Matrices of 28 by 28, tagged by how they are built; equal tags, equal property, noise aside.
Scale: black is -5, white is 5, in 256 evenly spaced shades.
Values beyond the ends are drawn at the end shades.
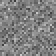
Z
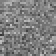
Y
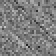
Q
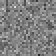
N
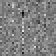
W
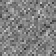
Z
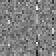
W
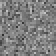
N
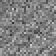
Z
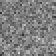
N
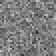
N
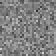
N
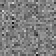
W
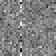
W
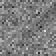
Z
